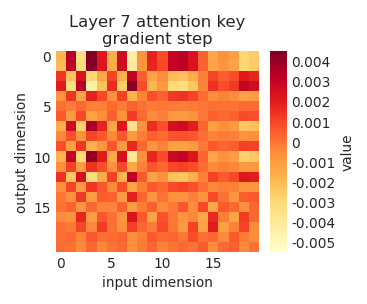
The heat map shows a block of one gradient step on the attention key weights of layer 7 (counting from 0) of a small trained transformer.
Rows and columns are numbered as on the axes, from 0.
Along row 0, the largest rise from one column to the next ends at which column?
3
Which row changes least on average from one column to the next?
5
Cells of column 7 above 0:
9
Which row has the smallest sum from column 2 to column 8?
15
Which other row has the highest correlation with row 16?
14
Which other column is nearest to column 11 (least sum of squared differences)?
1
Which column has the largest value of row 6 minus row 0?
7
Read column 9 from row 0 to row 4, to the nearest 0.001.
0.002 0.002 -0.001 -0.002 0.001
